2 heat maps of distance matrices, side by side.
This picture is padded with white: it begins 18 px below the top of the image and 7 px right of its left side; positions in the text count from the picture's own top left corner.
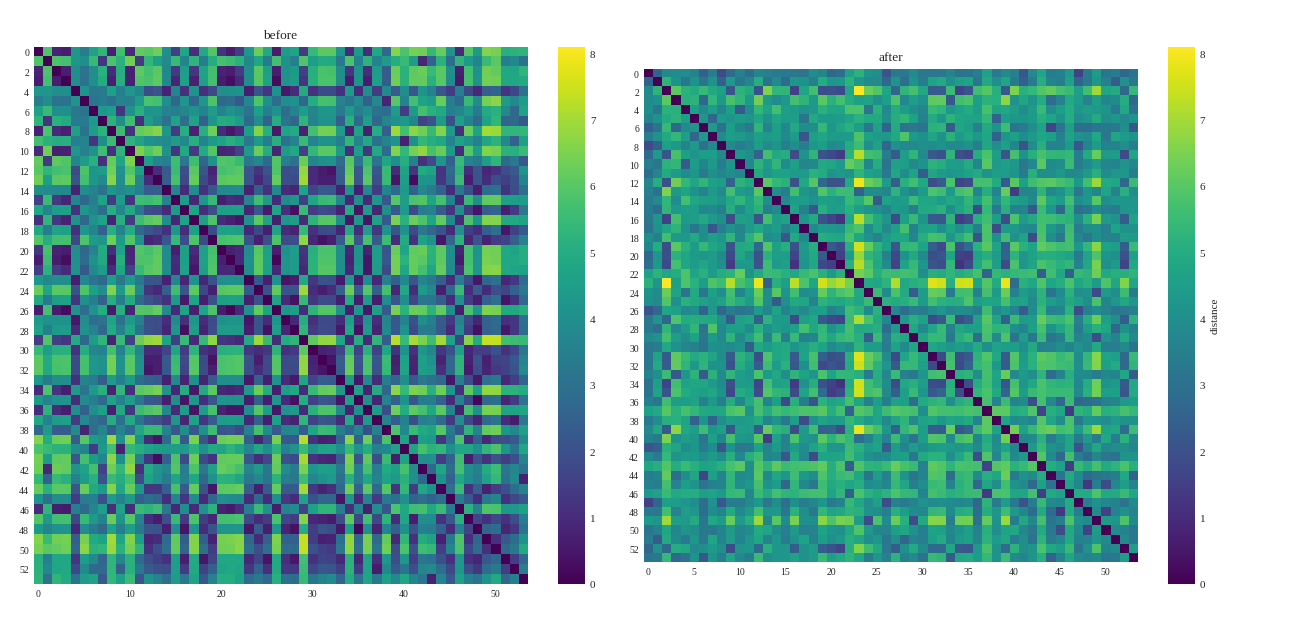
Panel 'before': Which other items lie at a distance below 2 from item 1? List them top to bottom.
7, 11, 42
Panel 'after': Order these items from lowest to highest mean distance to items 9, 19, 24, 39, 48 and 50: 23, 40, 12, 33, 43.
12, 33, 40, 43, 23
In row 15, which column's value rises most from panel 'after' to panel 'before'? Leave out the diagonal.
42
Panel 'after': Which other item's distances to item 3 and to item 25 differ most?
33
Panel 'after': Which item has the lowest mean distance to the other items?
0
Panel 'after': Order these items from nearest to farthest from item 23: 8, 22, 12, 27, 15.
15, 8, 22, 27, 12
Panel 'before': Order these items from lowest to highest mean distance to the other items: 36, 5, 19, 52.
52, 19, 36, 5
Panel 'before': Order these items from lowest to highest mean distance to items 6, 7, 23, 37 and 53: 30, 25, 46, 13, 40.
25, 30, 13, 40, 46
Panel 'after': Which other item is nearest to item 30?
11
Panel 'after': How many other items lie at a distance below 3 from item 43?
3
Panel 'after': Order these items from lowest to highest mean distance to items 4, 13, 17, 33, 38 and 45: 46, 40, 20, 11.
40, 11, 20, 46
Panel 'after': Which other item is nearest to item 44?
6
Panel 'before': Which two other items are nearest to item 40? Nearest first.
9, 6
